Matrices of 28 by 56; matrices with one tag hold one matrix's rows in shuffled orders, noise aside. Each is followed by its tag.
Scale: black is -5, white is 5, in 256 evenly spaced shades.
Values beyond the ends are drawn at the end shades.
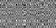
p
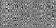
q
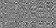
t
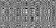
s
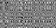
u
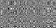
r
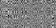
q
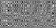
q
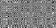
q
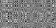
q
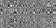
r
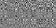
t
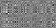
q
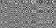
t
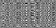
s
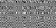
p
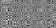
q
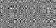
r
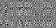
u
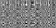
s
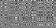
t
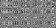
q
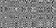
t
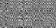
u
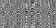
s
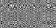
r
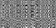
s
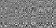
t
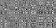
t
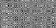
q
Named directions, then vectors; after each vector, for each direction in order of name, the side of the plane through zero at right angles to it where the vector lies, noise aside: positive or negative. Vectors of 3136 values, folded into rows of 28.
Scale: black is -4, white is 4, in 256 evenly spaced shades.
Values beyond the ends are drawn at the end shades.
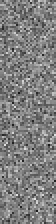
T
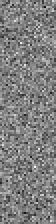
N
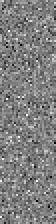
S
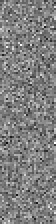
negative, negative, negative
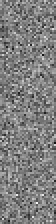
positive, positive, positive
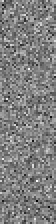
positive, positive, negative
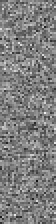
negative, negative, negative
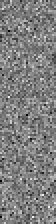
positive, negative, positive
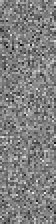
positive, positive, positive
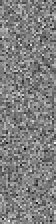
negative, negative, negative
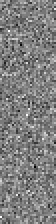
negative, positive, positive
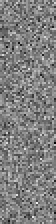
positive, positive, positive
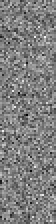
positive, negative, positive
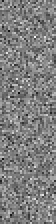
positive, negative, positive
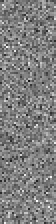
negative, negative, positive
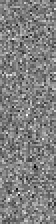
negative, positive, positive
